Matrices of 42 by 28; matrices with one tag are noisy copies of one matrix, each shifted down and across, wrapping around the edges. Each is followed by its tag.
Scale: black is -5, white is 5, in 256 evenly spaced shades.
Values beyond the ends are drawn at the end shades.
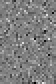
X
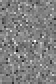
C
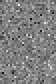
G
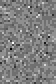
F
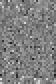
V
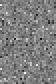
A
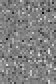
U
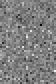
U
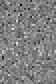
G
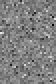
F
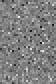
G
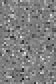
X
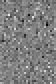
C
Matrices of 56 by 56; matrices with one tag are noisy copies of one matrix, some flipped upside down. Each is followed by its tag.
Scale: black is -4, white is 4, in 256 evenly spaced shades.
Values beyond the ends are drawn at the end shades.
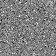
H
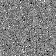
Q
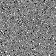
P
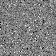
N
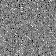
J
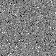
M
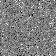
J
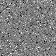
M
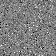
N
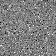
N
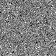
M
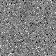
M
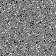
M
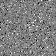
N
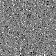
Q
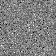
N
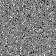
Q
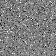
H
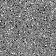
H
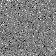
P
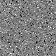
M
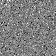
P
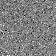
P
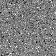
M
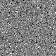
M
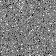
J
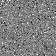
P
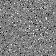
N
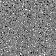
Q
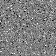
H
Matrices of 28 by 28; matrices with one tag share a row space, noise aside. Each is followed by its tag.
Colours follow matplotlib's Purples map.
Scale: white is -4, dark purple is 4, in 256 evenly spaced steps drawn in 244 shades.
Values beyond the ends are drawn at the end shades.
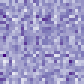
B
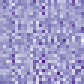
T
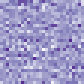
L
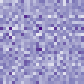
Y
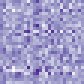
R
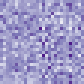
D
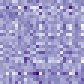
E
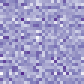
Y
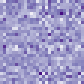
D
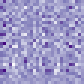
B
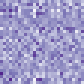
E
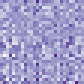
B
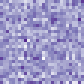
L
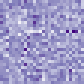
L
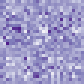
R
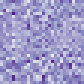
R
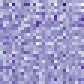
Y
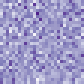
E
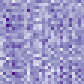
R
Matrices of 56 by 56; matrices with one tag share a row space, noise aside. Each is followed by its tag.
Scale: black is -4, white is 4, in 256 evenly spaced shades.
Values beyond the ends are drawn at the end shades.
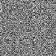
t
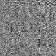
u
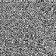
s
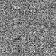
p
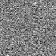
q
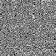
t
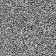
s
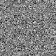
p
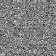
p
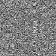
q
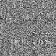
t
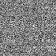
t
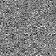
q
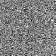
s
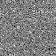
t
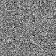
t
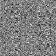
u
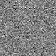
p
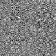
u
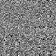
u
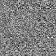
u
